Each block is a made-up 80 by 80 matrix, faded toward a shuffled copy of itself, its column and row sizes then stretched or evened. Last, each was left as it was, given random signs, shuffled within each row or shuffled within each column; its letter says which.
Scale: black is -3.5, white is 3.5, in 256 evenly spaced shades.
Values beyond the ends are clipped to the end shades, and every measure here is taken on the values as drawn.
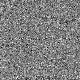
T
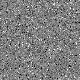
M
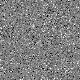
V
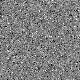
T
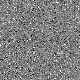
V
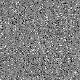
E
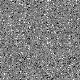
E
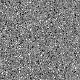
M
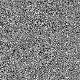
V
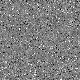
T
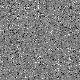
V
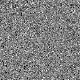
V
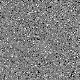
V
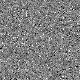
V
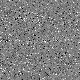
T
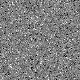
M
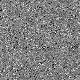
T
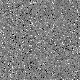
M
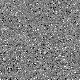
T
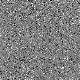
V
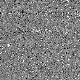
V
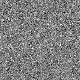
V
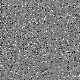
V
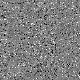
E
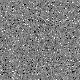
V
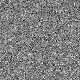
T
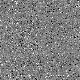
V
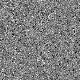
M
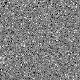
E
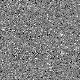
V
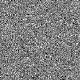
E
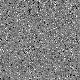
M
